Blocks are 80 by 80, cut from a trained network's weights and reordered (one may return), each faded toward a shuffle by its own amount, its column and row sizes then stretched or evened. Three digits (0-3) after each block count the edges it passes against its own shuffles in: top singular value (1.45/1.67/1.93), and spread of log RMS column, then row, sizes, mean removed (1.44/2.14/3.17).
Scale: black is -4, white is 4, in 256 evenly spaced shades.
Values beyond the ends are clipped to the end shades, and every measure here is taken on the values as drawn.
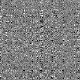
3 2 2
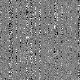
0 3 1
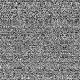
2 0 1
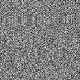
3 1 0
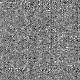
0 1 2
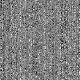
1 2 0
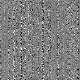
0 3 0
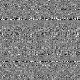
3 0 3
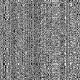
3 2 1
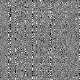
2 3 0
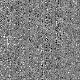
0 2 0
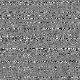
0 0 3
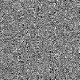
1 2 0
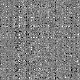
2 2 2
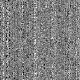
2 2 0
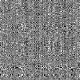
3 1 2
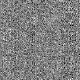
1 2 0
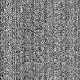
3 1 1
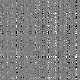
3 3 2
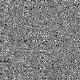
0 1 2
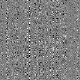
2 3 1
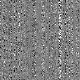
0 3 0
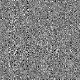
1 2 1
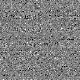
0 1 2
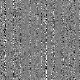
1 3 0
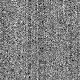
1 0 0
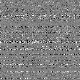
1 1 3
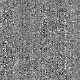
0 2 1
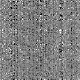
2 2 2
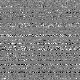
2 1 3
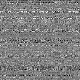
3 0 3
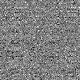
1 0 1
